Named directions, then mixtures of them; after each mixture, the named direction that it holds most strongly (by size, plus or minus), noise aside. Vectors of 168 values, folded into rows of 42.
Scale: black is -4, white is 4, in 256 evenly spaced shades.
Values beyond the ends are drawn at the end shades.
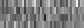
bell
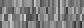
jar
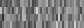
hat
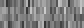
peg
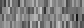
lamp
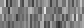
lamp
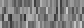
jar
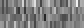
bell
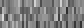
jar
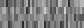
peg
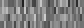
bell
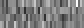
bell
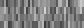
peg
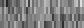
peg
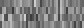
jar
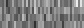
bell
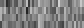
peg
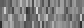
jar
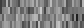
lamp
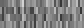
bell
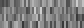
lamp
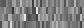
jar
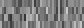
jar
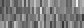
bell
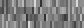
bell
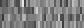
hat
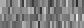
lamp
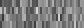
hat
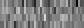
bell
